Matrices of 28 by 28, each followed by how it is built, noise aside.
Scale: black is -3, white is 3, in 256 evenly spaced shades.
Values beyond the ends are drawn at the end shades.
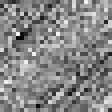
Hankel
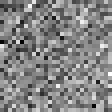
Hankel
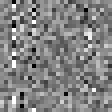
uneven columns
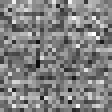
blocks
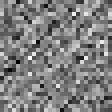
Hankel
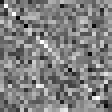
diagonal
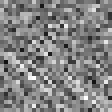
Toeplitz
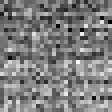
blocks
